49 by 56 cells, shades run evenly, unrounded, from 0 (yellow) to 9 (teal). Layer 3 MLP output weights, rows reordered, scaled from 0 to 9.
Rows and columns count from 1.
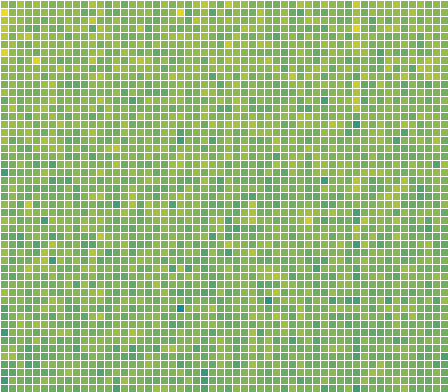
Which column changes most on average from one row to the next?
45
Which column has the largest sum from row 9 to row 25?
36
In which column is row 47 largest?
26
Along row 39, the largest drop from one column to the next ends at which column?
24
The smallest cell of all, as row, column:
2, 1
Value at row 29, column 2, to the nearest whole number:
5
